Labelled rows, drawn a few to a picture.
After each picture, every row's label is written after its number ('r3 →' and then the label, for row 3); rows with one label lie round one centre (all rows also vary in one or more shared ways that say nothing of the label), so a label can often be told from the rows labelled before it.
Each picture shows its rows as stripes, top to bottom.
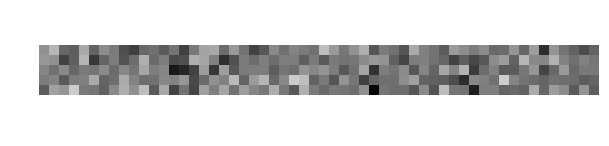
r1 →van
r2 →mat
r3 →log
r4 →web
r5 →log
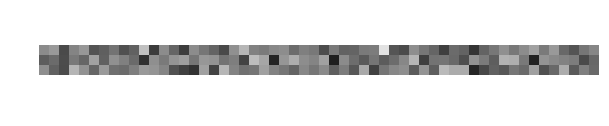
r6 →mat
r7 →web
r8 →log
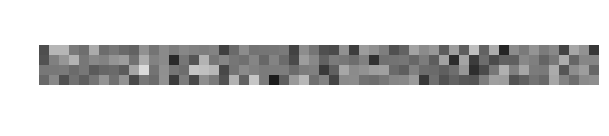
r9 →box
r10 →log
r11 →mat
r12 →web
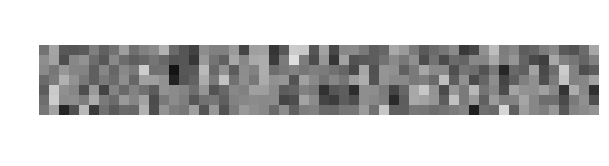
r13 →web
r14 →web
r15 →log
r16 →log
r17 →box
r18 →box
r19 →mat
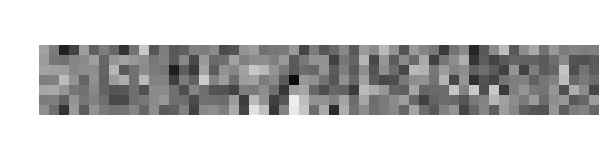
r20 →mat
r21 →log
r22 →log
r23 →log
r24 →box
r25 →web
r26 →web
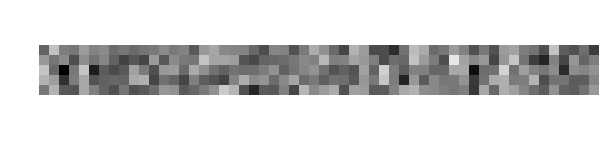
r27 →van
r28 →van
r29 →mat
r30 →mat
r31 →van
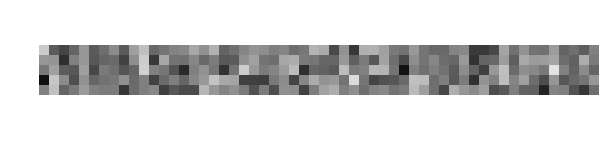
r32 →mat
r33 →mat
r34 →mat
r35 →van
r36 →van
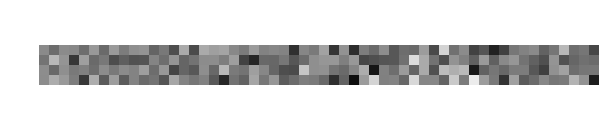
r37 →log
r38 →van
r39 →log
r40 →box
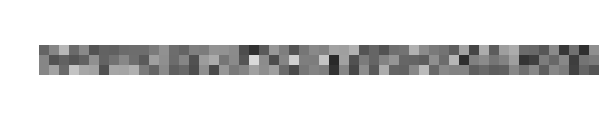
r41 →van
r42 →web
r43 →log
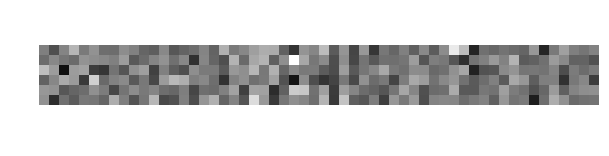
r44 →log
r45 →web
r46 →mat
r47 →box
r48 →web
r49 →web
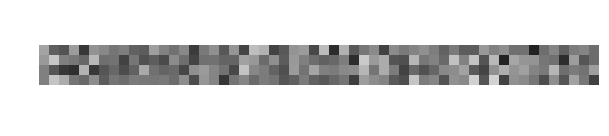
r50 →web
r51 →box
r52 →mat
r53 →box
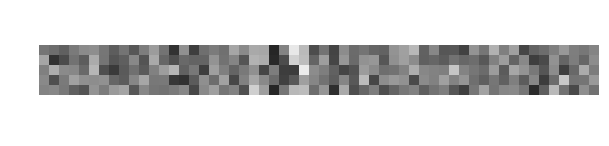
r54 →web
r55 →web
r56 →box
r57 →log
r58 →web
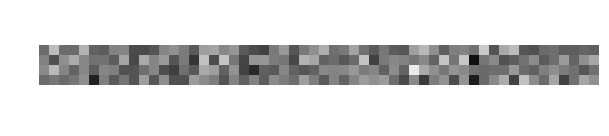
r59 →van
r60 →log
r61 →van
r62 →mat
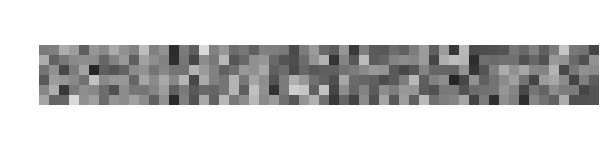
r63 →log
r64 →log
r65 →mat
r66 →web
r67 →web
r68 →log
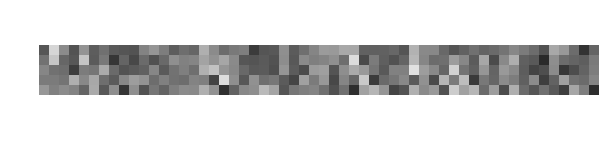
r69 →van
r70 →van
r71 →van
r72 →log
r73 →box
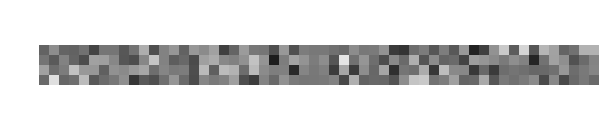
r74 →mat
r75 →web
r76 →log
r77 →van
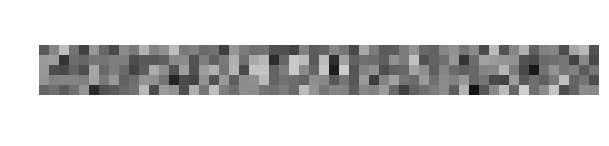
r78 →box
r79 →web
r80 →web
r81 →log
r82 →mat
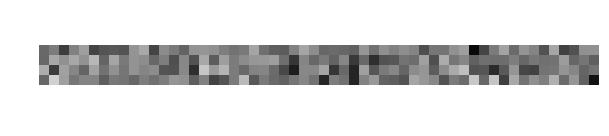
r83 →mat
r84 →log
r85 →log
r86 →box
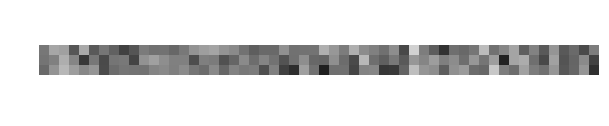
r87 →van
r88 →box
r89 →box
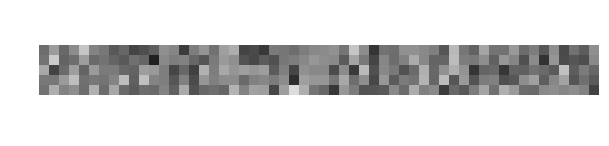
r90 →van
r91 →van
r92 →log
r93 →log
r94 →web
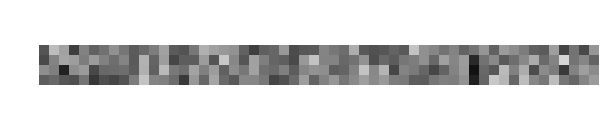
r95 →van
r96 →log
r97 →mat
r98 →mat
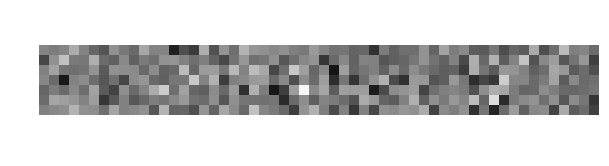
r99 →log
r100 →box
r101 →web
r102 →mat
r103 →web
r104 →box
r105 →log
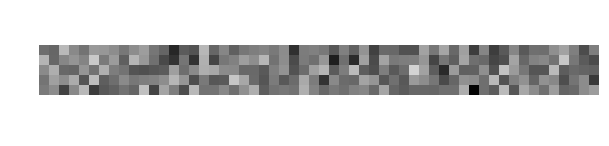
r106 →log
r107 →log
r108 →van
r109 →box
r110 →mat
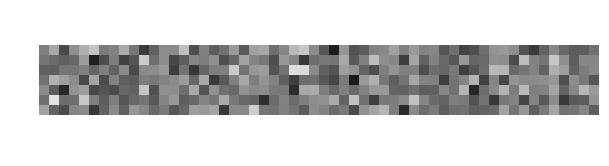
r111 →web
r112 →mat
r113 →web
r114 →box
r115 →mat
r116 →van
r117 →mat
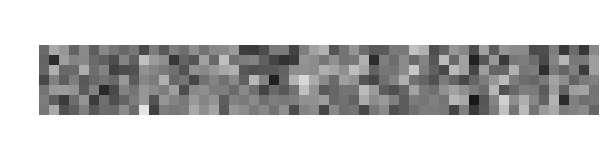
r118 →van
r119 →log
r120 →van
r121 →web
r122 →box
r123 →mat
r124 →mat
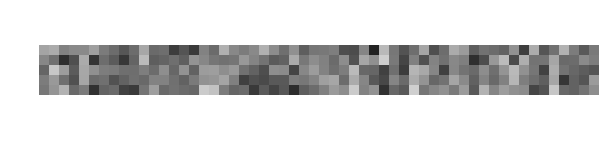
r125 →log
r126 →mat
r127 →van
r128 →van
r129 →van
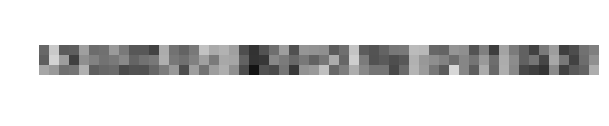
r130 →van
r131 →van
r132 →van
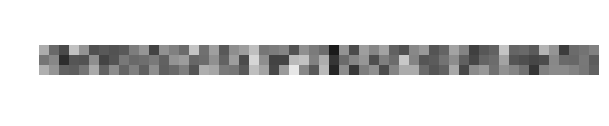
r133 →mat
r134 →web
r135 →web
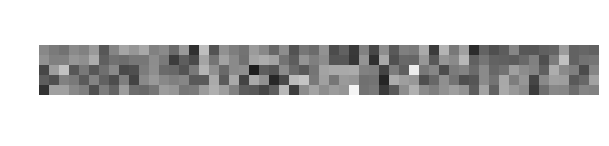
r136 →log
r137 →log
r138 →van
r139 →web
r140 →van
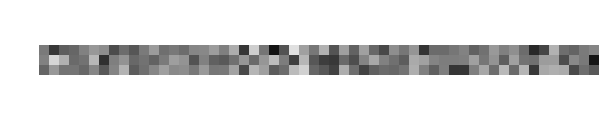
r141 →web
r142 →box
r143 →web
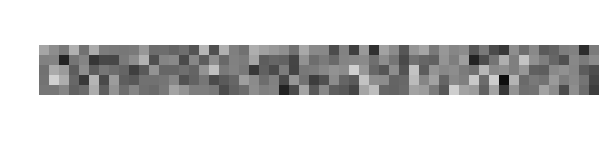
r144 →log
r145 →mat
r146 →van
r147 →box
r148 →box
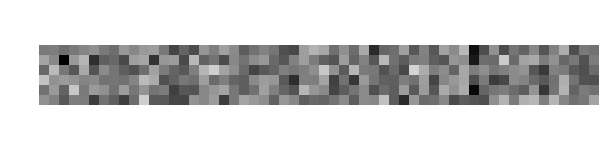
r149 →log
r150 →mat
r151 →van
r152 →log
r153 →log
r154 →mat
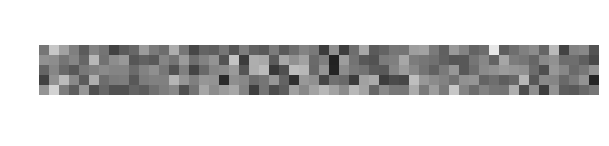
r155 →box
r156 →web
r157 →web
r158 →box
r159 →van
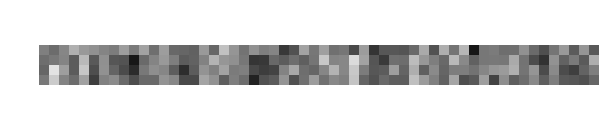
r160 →log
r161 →van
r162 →van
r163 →van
